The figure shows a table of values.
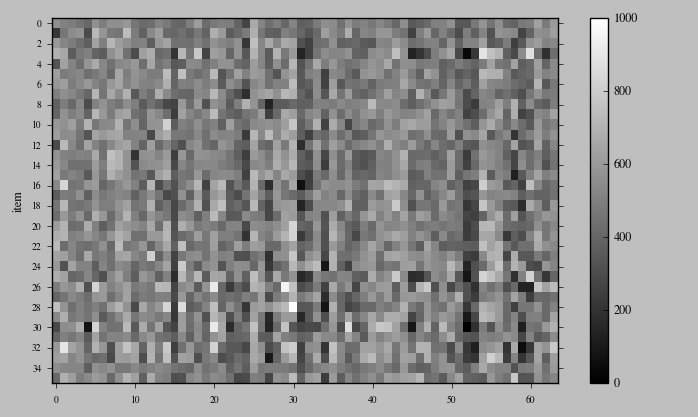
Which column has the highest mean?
30
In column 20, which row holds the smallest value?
12
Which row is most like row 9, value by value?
19
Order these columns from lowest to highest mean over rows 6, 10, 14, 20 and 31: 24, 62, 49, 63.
24, 62, 49, 63
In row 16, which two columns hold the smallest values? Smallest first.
31, 27
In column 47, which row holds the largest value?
26
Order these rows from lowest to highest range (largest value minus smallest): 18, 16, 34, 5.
34, 5, 18, 16
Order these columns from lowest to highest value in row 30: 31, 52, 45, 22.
52, 45, 22, 31
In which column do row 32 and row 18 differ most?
60
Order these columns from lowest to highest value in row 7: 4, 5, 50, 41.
4, 41, 50, 5
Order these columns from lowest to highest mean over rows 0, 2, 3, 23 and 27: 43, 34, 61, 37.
34, 37, 61, 43
